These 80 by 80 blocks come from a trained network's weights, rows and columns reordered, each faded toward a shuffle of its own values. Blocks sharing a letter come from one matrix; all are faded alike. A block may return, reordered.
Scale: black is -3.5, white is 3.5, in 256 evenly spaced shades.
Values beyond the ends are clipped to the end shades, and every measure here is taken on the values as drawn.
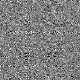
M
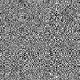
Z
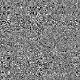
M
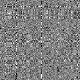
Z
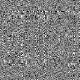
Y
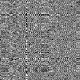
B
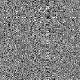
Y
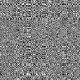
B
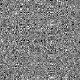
M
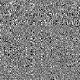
M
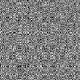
Z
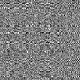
Z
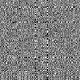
B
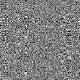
Y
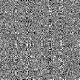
Y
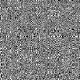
Y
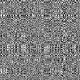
B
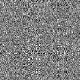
Y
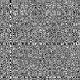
B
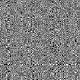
Y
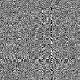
B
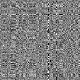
B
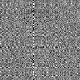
B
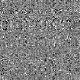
M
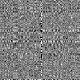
B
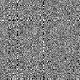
Z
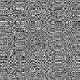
B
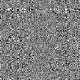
Y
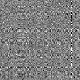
B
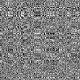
B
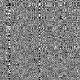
Z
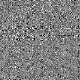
M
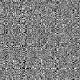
Y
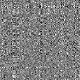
Y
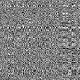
Z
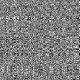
Z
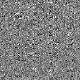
M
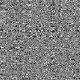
M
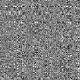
Y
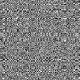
B
